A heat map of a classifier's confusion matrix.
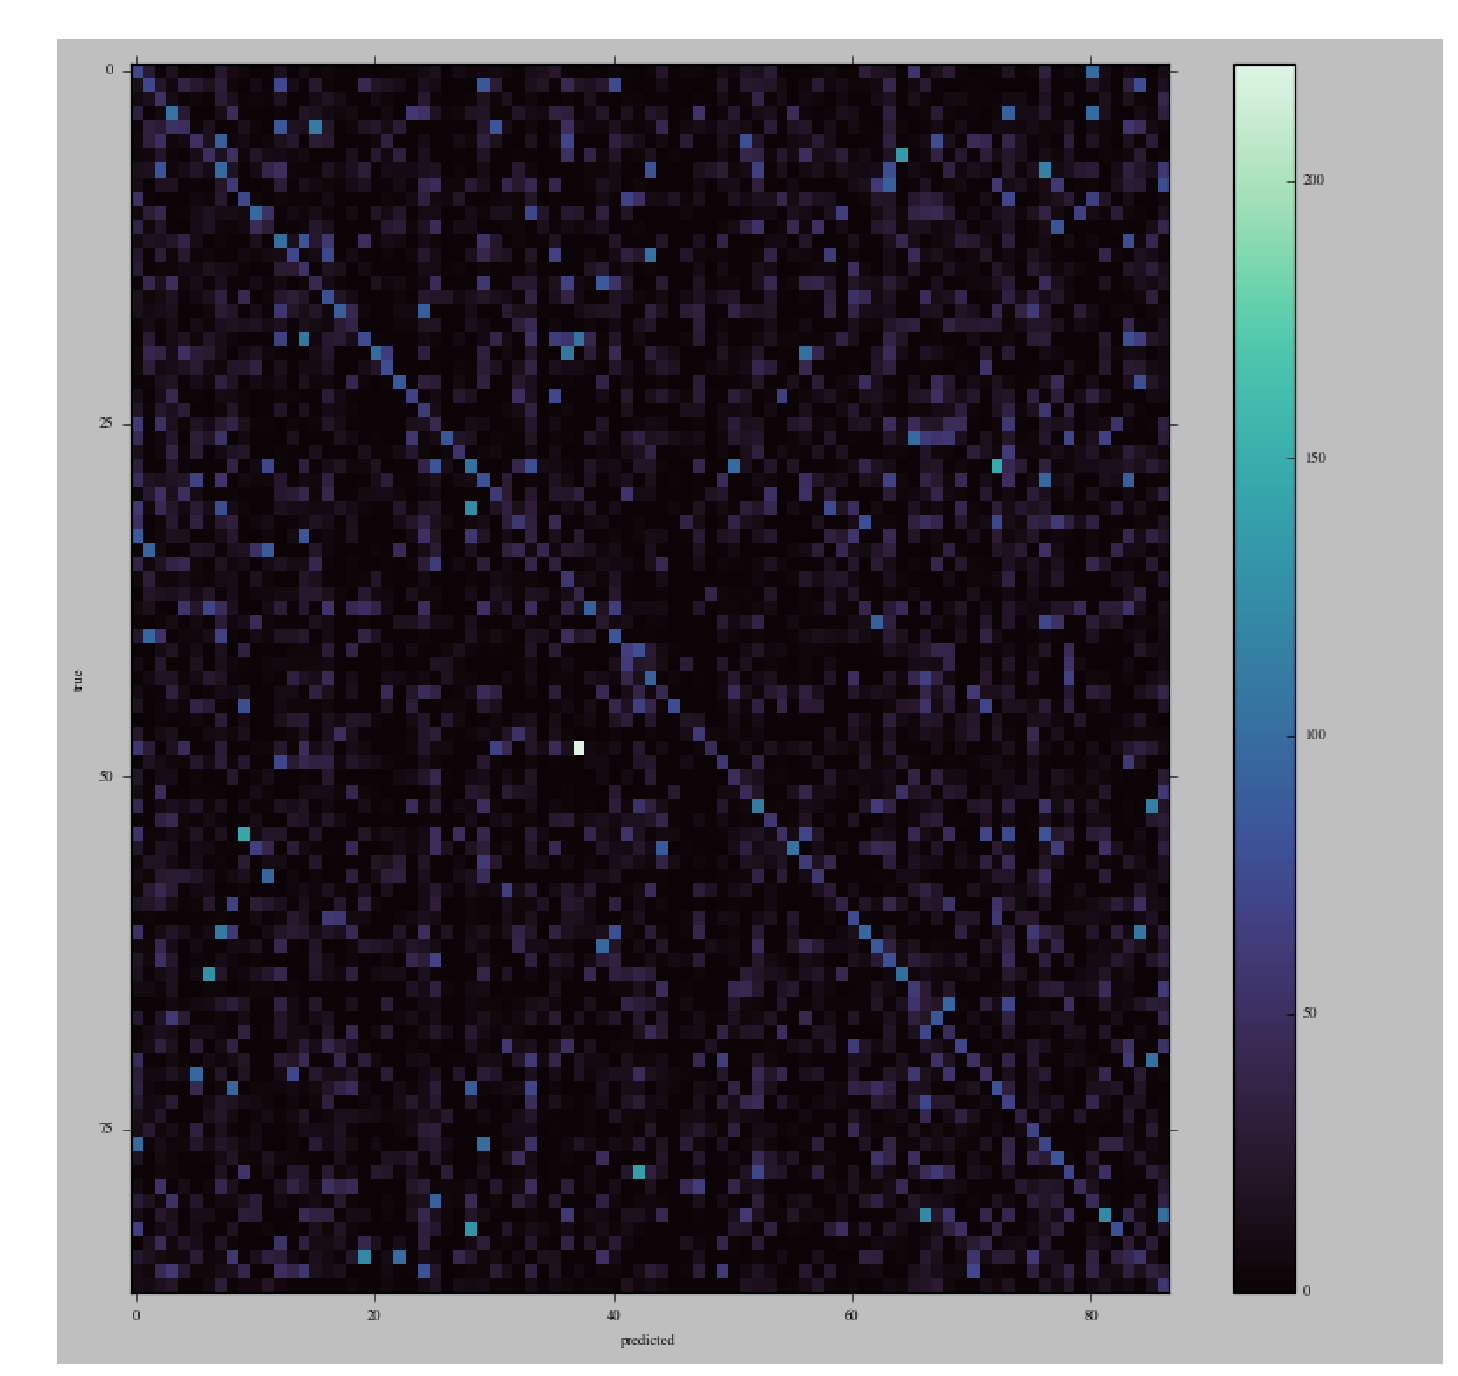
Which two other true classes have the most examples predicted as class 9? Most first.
54, 45
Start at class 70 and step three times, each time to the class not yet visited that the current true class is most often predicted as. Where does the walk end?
76
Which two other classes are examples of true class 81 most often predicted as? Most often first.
66, 86
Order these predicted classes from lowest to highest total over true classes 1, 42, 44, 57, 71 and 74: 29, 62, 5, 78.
62, 78, 5, 29
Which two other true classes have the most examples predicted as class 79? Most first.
10, 38
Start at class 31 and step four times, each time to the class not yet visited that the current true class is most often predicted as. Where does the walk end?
63
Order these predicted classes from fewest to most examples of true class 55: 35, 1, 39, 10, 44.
1, 39, 35, 10, 44
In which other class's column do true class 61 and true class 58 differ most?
7
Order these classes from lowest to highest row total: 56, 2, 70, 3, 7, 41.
2, 41, 56, 70, 3, 7
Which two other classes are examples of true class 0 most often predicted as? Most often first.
80, 65
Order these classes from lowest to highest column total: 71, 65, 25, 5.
71, 5, 65, 25
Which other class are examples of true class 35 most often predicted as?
25
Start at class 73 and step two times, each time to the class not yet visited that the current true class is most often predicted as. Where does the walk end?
68
